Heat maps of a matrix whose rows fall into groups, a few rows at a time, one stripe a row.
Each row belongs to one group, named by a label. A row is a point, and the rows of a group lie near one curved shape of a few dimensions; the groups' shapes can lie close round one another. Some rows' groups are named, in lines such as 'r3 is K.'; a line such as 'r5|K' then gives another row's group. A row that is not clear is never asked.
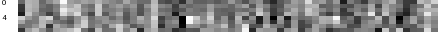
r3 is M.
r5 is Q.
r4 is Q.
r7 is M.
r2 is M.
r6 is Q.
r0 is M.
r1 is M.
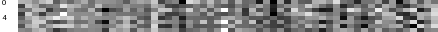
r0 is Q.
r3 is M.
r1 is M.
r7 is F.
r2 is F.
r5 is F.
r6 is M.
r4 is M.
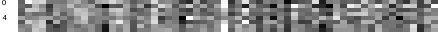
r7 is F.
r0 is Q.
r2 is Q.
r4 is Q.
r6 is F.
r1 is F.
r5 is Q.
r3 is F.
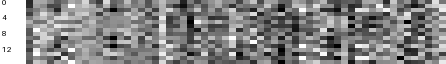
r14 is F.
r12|M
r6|M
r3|M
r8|M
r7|Q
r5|Q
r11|F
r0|M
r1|M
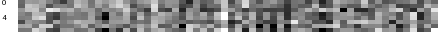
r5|F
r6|Q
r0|F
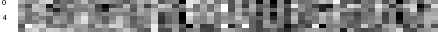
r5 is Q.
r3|Q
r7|M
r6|Q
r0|Q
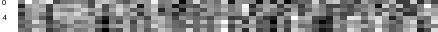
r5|F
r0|Q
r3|M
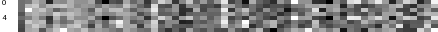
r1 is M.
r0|F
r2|Q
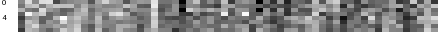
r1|M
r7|M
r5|M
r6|M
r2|Q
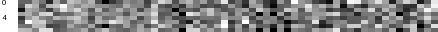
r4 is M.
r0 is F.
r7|Q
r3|Q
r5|Q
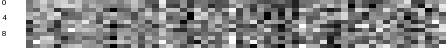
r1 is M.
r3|Q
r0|M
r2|F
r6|F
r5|M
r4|Q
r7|M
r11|F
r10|Q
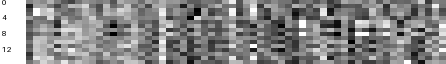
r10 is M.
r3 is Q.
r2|Q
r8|F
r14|Q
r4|Q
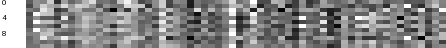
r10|F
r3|Q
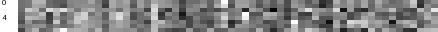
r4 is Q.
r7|M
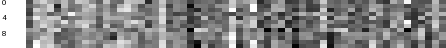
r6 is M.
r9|F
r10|Q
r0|M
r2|Q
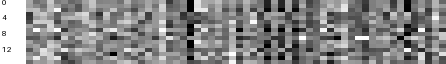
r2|Q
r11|Q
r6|Q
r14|Q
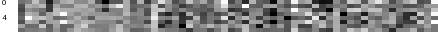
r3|M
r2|F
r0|F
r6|Q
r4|Q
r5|M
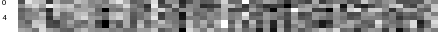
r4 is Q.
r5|F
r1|M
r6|F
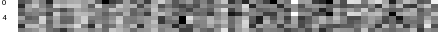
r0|F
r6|M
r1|M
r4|Q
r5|Q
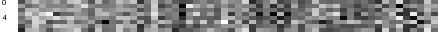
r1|Q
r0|M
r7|M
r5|F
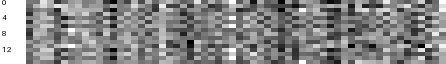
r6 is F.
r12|F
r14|F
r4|F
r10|Q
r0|F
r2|F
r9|F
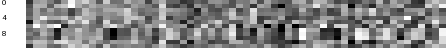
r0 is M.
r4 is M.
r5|M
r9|F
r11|M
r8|F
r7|F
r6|Q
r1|M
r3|F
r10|M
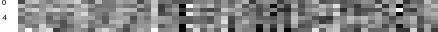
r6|Q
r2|M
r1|Q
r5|F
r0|M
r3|Q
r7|Q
